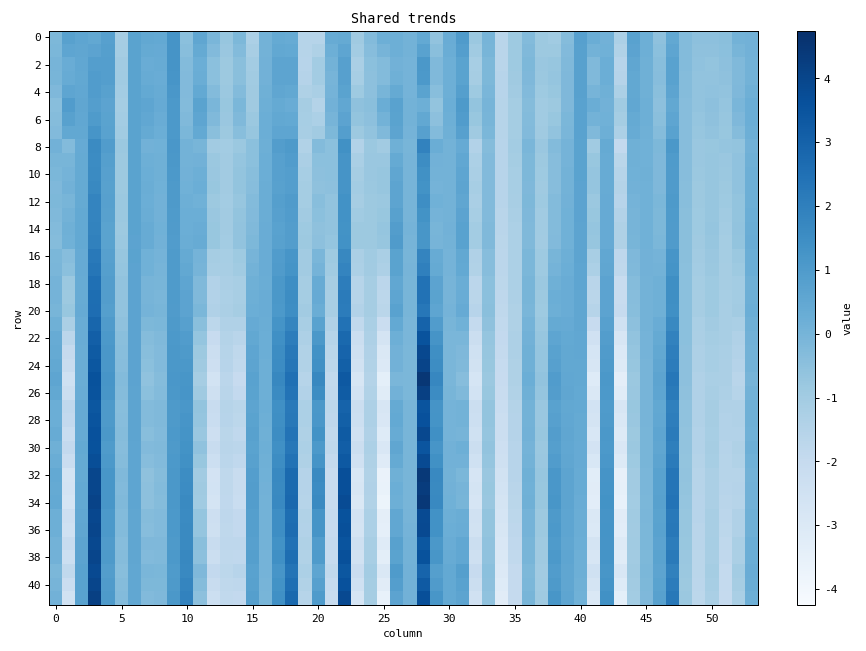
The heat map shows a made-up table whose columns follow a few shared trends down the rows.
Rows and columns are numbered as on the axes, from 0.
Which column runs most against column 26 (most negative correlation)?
37
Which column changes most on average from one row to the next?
28
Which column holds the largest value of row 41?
3
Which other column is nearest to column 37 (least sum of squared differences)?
50
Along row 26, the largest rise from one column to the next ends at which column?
22
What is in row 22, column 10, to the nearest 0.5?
1
